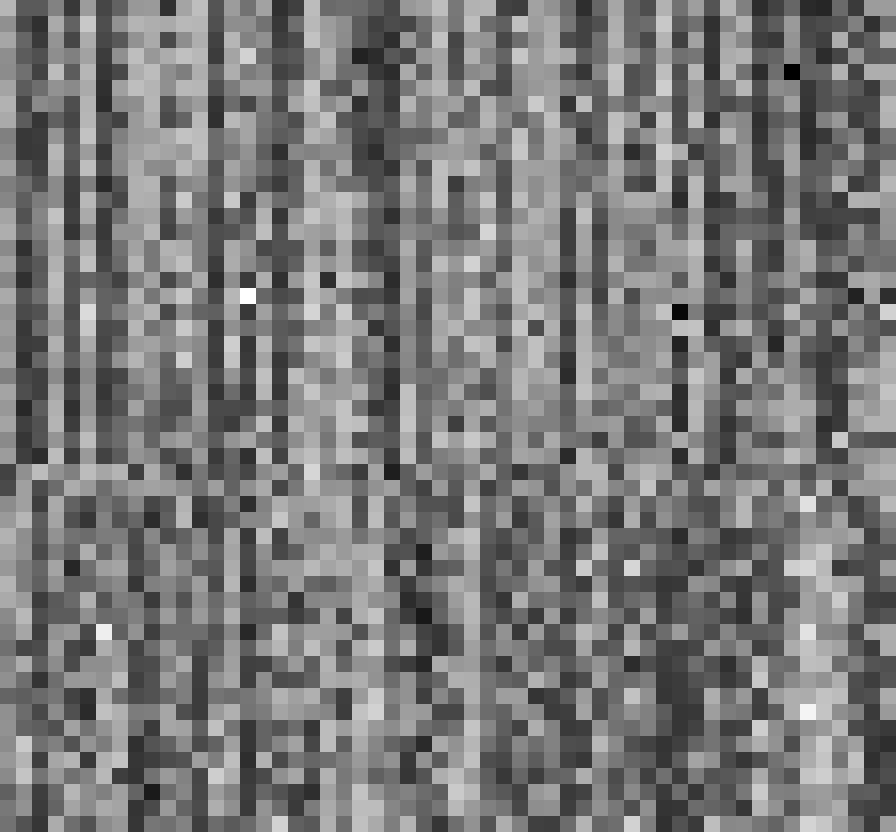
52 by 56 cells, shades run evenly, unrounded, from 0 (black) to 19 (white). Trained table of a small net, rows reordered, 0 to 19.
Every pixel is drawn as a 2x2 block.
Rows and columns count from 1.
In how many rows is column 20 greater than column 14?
41
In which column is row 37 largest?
52
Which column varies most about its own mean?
51
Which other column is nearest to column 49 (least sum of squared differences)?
32
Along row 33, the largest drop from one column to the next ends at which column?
13
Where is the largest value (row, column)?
19, 16
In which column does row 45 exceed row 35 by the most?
27
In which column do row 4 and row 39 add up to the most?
30
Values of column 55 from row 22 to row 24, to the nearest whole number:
7 9 12
